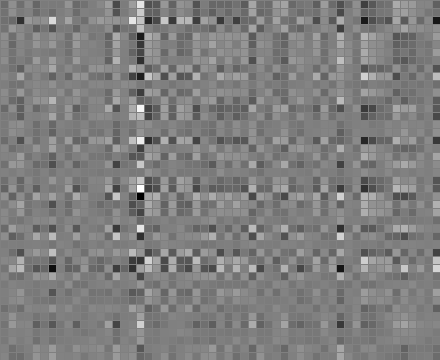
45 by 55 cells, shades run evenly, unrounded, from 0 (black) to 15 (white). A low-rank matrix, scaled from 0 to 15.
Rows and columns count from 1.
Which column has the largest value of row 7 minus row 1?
46
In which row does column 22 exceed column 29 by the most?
34
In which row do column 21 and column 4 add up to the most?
3
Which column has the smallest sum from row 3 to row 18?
55
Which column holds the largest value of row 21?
18
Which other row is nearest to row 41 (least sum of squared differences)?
21
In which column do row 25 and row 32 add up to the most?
43
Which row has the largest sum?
25
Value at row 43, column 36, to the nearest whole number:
8
